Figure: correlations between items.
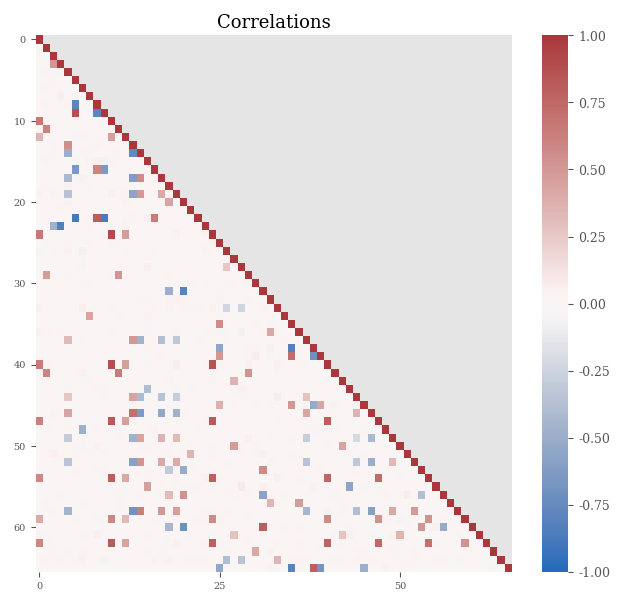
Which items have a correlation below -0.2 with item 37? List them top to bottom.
14, 17, 19, 49, 52, 58
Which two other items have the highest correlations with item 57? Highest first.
36, 32
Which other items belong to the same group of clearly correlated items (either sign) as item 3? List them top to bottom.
2, 23
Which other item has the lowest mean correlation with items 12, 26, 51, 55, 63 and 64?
43
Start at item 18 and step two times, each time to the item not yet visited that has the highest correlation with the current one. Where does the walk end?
56
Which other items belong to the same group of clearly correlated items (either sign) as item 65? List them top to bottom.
25, 35, 38, 39, 45
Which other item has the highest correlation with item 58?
14
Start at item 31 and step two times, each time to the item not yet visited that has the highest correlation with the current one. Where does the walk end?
53
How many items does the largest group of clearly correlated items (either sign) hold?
11
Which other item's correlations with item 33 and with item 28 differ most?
64
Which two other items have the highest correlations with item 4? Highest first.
13, 46
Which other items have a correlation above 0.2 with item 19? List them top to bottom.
14, 17, 49, 52, 58
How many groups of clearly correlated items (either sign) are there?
15
